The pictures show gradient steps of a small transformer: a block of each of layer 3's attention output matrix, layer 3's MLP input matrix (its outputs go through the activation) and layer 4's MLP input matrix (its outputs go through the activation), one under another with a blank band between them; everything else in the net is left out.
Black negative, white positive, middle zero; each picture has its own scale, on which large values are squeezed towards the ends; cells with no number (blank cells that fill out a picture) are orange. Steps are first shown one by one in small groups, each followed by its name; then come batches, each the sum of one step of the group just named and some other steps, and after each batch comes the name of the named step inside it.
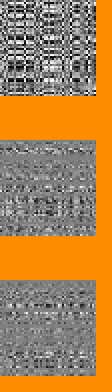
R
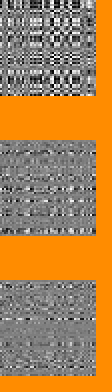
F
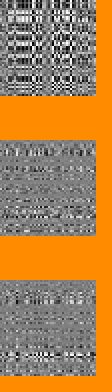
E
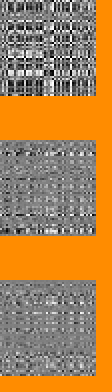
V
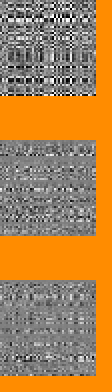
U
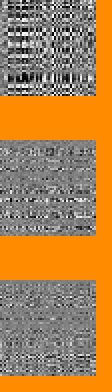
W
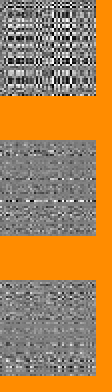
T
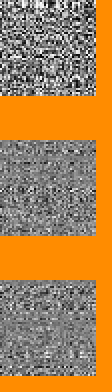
R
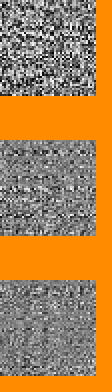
V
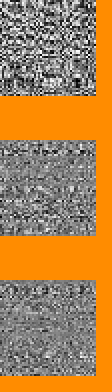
R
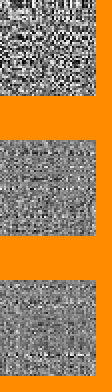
E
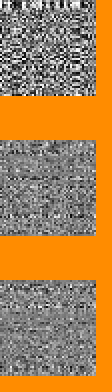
U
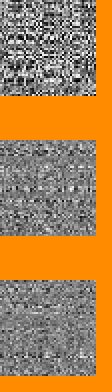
R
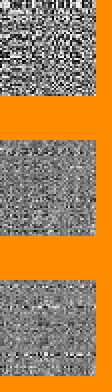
E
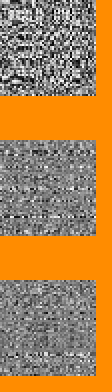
E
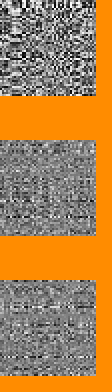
U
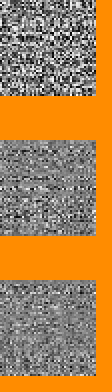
T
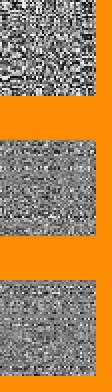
F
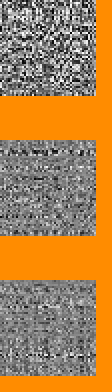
E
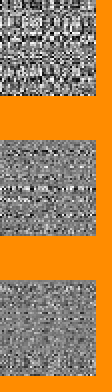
F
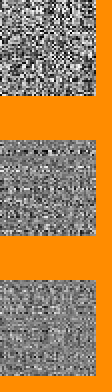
U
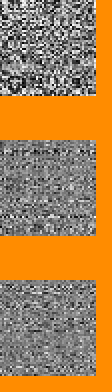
F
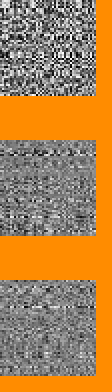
T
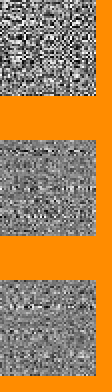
R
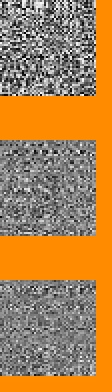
U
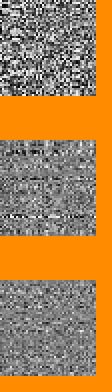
V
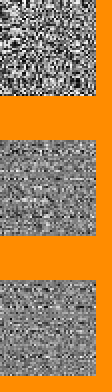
U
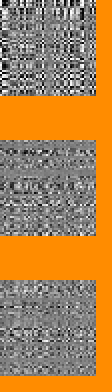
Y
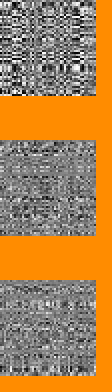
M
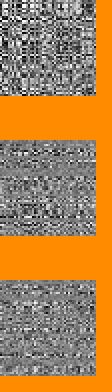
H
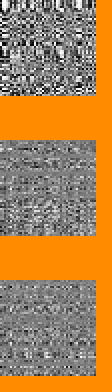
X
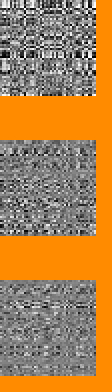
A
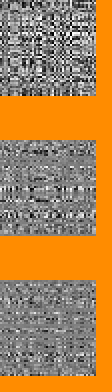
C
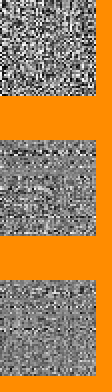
Y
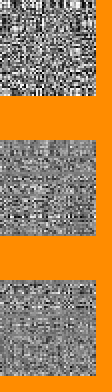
A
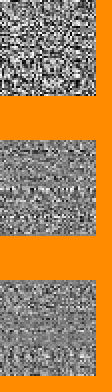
C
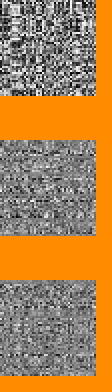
C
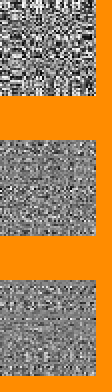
X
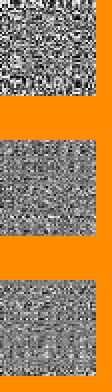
A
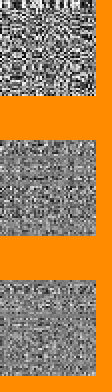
M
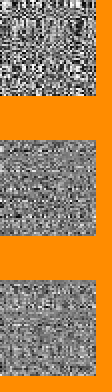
M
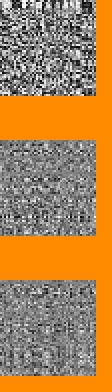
H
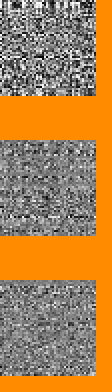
M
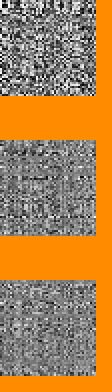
Y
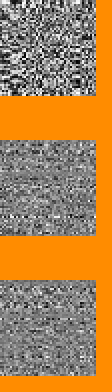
X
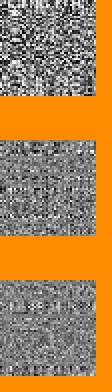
M
